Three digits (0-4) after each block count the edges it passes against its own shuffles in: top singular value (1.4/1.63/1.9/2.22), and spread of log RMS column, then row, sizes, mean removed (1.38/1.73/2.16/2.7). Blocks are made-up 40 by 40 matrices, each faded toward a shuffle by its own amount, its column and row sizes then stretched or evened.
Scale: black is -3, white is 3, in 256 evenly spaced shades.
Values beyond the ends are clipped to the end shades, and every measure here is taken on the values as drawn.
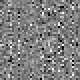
1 4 0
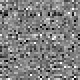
3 1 1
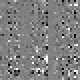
1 4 3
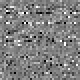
2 0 3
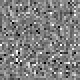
0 1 1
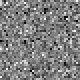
1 1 1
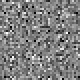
0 3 2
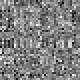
3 2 1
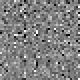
2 2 1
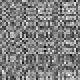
4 2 1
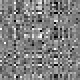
4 3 2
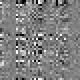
4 4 3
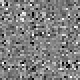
0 2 3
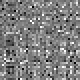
3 0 1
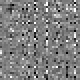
3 4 2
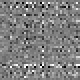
3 2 4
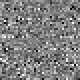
1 1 3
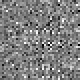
2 2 1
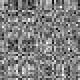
4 3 0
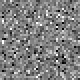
0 2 0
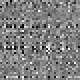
3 1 4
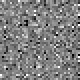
1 2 1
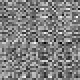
4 1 3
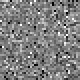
0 1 0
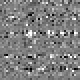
2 1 4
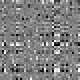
4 3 3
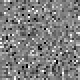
0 0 0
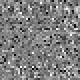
1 0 0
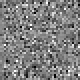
1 2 1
